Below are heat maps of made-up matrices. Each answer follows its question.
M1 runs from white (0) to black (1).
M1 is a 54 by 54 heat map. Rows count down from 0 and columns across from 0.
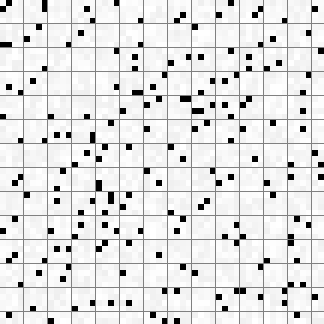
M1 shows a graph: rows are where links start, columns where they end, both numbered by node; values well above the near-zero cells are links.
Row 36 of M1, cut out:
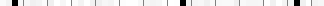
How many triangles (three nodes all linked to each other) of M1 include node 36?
1
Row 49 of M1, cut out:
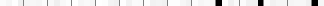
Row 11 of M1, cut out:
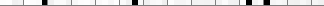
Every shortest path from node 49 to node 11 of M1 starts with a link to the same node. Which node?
node 43
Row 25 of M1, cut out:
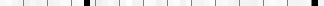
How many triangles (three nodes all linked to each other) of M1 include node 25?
0
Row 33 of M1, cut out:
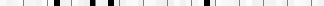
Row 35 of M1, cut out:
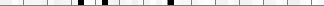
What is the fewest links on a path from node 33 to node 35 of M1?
6
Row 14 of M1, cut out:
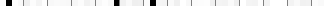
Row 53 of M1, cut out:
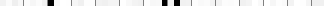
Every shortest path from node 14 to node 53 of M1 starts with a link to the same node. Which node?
node 19
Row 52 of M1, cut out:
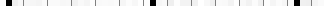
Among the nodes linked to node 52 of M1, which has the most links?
node 1
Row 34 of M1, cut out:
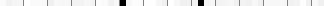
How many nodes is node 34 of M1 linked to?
2
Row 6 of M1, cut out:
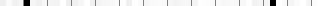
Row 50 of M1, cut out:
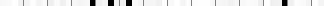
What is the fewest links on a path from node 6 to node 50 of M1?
4
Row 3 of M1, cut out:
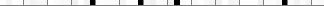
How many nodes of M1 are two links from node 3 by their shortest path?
7
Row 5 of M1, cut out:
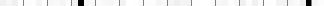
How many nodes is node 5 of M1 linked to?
2
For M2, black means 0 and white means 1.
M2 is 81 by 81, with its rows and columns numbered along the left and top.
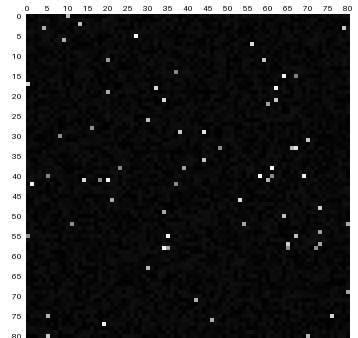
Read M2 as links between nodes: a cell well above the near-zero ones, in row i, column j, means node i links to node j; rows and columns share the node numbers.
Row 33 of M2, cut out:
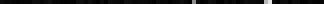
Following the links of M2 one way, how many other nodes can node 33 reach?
4
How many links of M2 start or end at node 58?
5
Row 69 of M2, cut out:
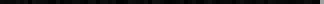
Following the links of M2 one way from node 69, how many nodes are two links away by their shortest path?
2
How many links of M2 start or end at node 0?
3
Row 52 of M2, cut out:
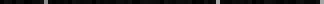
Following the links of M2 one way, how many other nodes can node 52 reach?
9
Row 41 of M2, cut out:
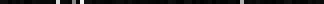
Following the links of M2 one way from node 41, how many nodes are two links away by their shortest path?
3
